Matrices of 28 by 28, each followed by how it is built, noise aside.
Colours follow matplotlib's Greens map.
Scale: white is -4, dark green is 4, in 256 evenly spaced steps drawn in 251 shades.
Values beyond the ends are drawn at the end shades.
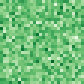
noise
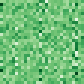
uneven columns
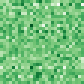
uneven rows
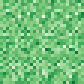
repeating columns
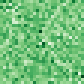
banded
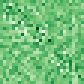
banded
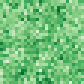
smooth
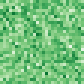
noise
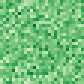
noise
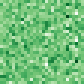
uneven columns
